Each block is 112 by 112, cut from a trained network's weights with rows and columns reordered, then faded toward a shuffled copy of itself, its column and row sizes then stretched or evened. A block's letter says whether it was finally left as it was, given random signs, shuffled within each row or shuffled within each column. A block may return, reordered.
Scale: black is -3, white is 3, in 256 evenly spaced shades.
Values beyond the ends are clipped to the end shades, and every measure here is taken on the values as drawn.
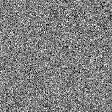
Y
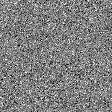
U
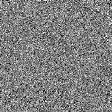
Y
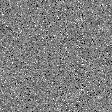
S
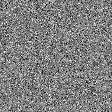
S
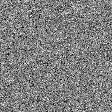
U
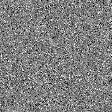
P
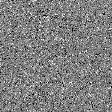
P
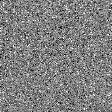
P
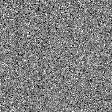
S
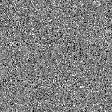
Y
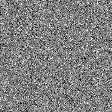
P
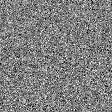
U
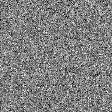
P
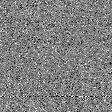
U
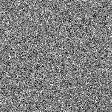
S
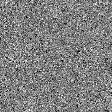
P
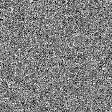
P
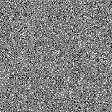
Y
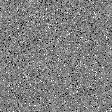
S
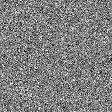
S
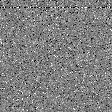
U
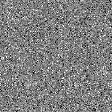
Y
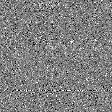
Y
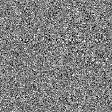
Y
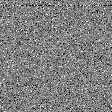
U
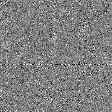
P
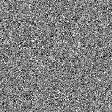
Y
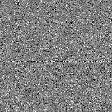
Y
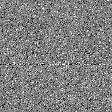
U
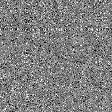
Y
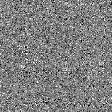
Y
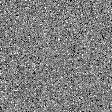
S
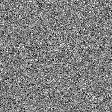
U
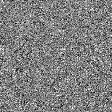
Y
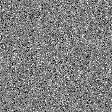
S
